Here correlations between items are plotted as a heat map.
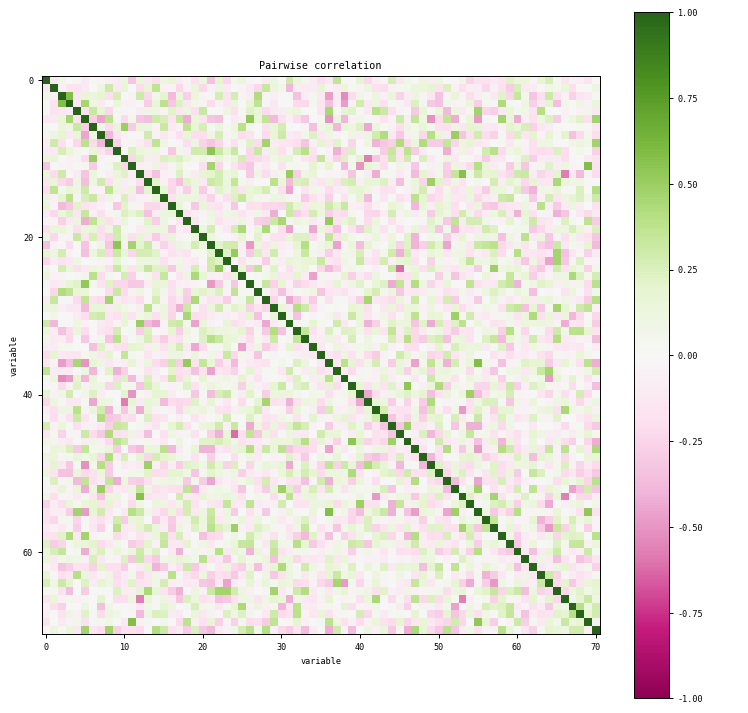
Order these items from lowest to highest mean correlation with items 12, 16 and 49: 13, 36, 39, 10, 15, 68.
68, 15, 39, 13, 10, 36
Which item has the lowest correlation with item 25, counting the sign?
34
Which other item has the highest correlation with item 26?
5
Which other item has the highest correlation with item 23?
65
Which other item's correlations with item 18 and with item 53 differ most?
66
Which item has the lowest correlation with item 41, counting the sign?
10
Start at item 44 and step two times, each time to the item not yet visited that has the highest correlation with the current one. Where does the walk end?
39
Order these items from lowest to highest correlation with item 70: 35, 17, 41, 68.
17, 35, 41, 68
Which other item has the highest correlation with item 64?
37
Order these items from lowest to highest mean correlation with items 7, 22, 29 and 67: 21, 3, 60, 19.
3, 19, 21, 60
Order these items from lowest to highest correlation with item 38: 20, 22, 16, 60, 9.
9, 60, 22, 20, 16
